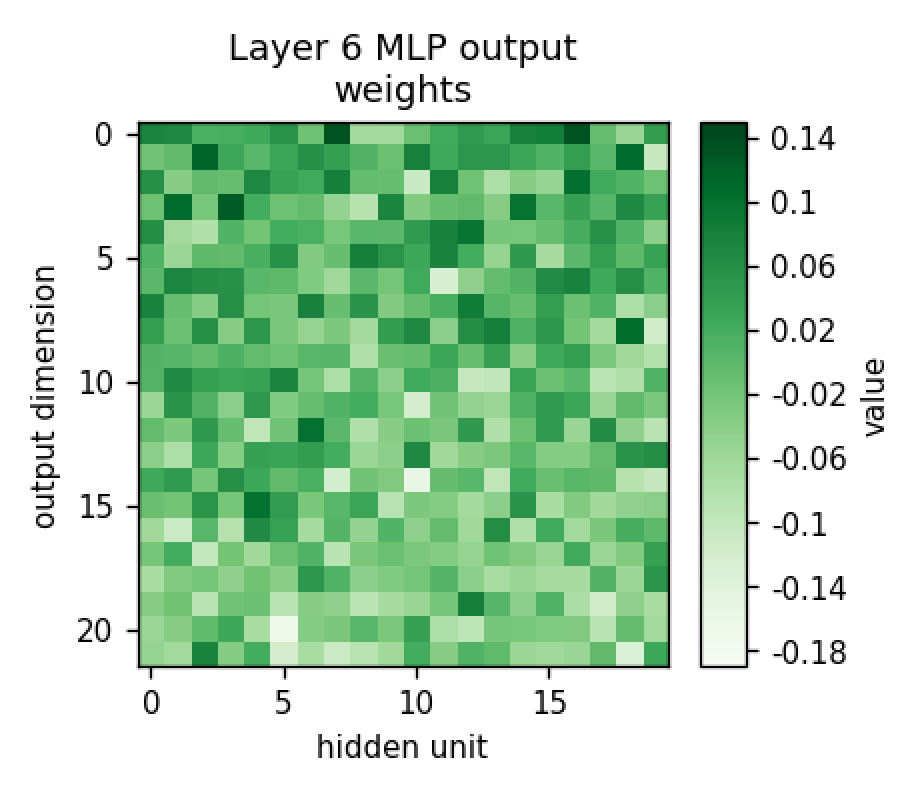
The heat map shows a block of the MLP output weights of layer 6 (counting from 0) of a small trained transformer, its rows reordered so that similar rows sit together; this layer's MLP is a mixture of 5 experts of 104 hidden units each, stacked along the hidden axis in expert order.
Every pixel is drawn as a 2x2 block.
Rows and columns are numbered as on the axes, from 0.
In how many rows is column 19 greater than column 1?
8
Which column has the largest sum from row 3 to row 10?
3
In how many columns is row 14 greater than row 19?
13
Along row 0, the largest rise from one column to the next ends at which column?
7
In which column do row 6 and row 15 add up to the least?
11
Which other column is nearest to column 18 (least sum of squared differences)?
9
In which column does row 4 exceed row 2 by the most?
10
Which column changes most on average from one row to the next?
18
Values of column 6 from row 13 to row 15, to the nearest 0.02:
0.04 0.02 -0.02
